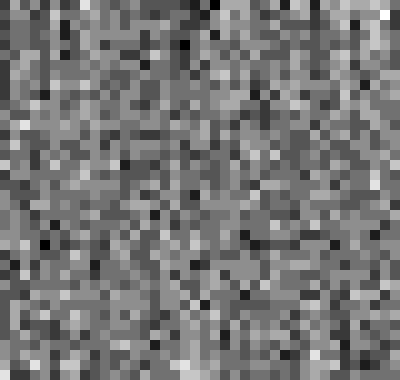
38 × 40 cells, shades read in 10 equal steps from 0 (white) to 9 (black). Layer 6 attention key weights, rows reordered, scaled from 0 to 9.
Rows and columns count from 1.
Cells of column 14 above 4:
20
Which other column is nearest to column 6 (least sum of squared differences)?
10
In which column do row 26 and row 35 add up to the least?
13
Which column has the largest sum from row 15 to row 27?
4
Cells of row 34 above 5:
12
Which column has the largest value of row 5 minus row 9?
19
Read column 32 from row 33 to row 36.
5 3 4 1
